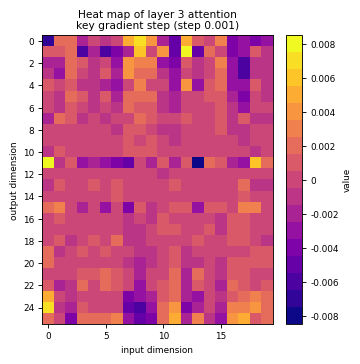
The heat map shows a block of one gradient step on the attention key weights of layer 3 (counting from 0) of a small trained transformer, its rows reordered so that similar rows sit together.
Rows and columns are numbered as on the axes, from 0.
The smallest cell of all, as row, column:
11, 13
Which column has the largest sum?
0
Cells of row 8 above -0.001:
15
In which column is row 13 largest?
17
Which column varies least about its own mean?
14
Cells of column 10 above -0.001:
19
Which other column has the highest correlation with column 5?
3
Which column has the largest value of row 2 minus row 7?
7
